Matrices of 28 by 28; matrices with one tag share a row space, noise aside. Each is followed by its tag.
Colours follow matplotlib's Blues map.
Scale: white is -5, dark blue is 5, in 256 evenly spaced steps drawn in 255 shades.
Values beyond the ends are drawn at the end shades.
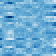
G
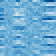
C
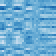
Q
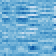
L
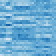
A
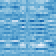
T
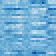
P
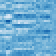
A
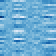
C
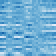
Q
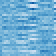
L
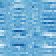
C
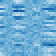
C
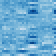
L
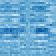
T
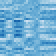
Q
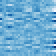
G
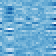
G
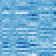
L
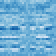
T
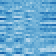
Q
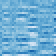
L
